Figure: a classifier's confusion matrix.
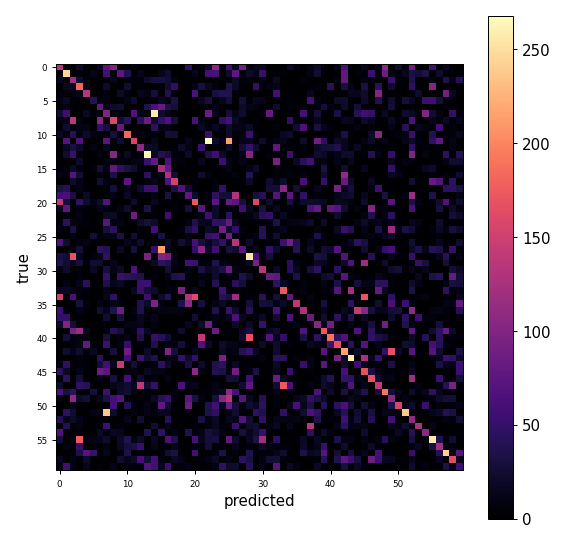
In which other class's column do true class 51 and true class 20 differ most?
7
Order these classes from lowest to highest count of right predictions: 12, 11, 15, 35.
12, 15, 35, 11
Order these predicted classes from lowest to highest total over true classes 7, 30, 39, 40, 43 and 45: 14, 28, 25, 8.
8, 25, 28, 14
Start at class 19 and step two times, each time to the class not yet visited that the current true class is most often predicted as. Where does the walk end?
34
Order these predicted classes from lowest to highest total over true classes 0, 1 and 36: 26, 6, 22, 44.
6, 22, 26, 44
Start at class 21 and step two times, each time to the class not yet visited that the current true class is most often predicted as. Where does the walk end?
52
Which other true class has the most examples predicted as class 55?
3
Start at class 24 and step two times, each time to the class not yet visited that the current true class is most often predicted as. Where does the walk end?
25
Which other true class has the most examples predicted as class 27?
0
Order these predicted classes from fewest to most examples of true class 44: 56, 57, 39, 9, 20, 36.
20, 57, 56, 36, 39, 9
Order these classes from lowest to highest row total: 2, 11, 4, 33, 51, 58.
2, 4, 33, 58, 51, 11
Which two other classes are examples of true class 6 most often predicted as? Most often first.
15, 14
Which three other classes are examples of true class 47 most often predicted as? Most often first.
33, 12, 58
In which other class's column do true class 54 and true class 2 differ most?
42
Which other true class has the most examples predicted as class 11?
22
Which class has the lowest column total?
5
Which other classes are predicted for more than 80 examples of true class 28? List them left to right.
2, 13, 15, 16
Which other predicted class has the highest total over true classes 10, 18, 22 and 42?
49
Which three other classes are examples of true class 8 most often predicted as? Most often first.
2, 6, 13
